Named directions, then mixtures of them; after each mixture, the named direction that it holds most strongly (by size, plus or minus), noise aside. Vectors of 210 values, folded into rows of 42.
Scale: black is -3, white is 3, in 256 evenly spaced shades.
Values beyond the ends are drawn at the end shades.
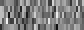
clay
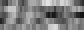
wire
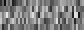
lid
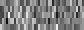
clay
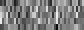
clay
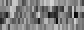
lid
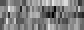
wire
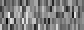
clay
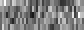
lid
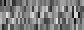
lid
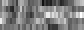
wire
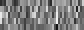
clay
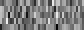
clay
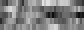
wire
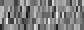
clay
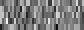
clay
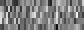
clay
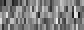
lid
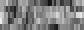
wire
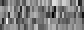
clay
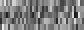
lid
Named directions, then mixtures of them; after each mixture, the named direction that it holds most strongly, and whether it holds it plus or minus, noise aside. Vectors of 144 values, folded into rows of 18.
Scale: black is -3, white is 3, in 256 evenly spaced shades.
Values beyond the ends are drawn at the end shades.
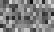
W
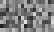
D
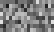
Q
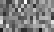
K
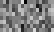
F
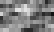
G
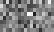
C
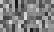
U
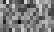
F, minus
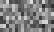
W, minus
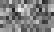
F, plus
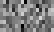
F, plus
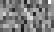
D, minus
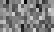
F, plus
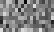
K, minus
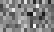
C, minus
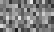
W, minus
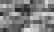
G, minus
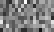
K, plus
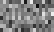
W, minus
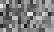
C, plus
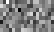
C, plus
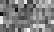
G, minus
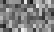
W, plus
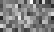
W, minus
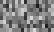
F, plus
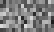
D, minus
